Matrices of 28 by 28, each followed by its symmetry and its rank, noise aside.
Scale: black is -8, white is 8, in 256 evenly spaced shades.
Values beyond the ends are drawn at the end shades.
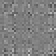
symmetric, rank two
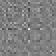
symmetric, rank three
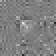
symmetric, rank three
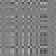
no symmetry, rank one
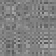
no symmetry, rank two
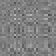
no symmetry, rank two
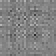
symmetric, rank three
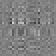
no symmetry, rank two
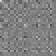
symmetric, rank three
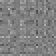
no symmetry, rank three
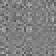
no symmetry, rank three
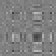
symmetric, rank one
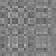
no symmetry, rank two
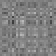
no symmetry, rank two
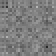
symmetric, rank three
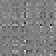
antisymmetric, rank two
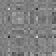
symmetric, rank two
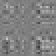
no symmetry, rank two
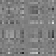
antisymmetric, rank two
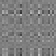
no symmetry, rank one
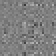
no symmetry, rank three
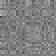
no symmetry, rank three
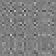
no symmetry, rank two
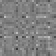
no symmetry, rank three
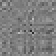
symmetric, rank three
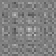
symmetric, rank two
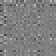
antisymmetric, rank two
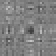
symmetric, rank two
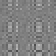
no symmetry, rank one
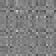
no symmetry, rank two
